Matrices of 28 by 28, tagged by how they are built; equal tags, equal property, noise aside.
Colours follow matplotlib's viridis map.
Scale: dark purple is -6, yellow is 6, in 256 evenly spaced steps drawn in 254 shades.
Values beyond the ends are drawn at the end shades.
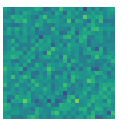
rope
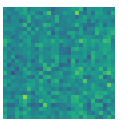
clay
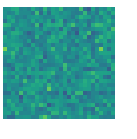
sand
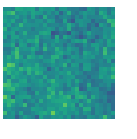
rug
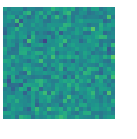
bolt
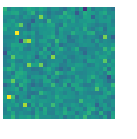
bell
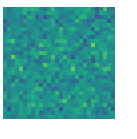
sand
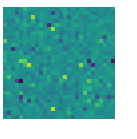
bell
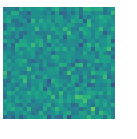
bolt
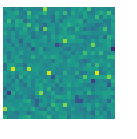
bell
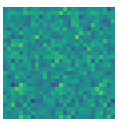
sand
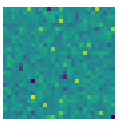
bell
